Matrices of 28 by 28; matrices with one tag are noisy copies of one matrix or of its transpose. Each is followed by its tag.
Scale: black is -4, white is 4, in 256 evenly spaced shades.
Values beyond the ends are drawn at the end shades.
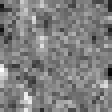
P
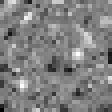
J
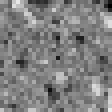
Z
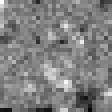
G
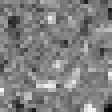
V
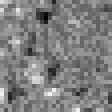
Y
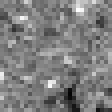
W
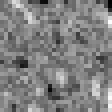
Z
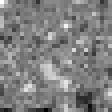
G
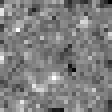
J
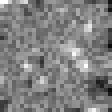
G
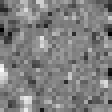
P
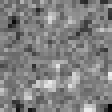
V
